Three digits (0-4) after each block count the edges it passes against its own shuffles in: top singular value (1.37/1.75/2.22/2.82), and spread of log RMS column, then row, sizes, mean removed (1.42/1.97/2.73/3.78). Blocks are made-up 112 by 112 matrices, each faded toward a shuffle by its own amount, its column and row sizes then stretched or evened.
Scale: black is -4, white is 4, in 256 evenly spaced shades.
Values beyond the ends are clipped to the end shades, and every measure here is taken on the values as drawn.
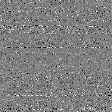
2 0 3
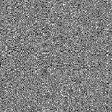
3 1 1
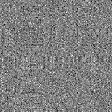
3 1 0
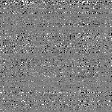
1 2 4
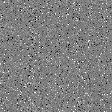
1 2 0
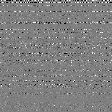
3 0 4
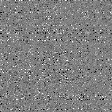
1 2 3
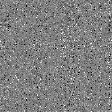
1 3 1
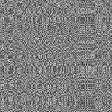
4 2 1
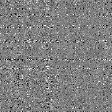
2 3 3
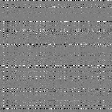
4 2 4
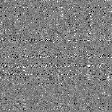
2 2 3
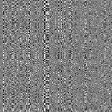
4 4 0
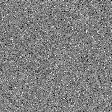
1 0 0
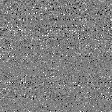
2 0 3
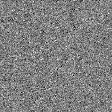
0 1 1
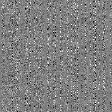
2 4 0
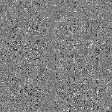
1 3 2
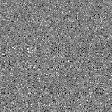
3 0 2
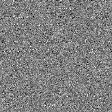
0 1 2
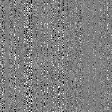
2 4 0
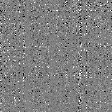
1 3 2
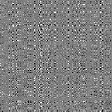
4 4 3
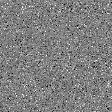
1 0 1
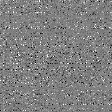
2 1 3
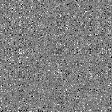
2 2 2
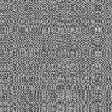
4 1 2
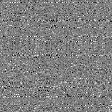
3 0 3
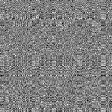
4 0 3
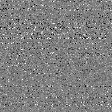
0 0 3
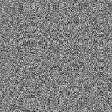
3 2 0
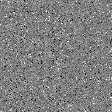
0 2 0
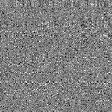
3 0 2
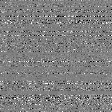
2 0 4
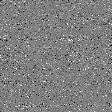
0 1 2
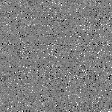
2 1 2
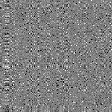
4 2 1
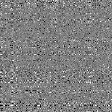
3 2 3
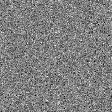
1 1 0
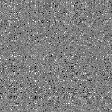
3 1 2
